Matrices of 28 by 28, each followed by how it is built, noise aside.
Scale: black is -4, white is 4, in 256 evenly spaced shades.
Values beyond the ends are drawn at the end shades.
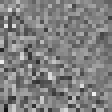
lower triangular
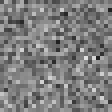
noise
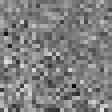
lower triangular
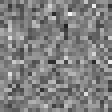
low rank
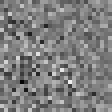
lower triangular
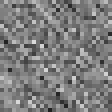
Toeplitz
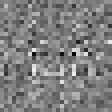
low rank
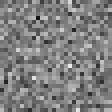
noise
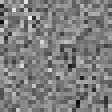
block diagonal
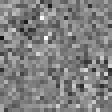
block diagonal
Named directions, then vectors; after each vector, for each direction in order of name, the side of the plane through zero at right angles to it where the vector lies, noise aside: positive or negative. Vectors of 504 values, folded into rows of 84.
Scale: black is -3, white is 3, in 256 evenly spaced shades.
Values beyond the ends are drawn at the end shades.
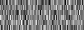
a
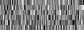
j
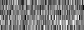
positive, negative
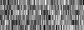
negative, positive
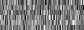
positive, negative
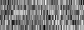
negative, positive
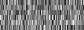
positive, negative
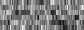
positive, positive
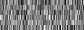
positive, negative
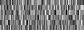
positive, positive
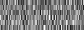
positive, negative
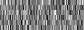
negative, negative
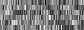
positive, negative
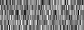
positive, positive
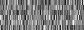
positive, negative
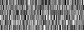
positive, negative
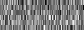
positive, negative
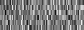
positive, positive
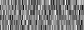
negative, negative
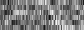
negative, positive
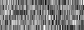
positive, negative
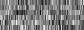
positive, negative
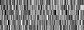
positive, positive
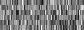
positive, positive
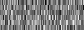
positive, negative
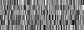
negative, positive
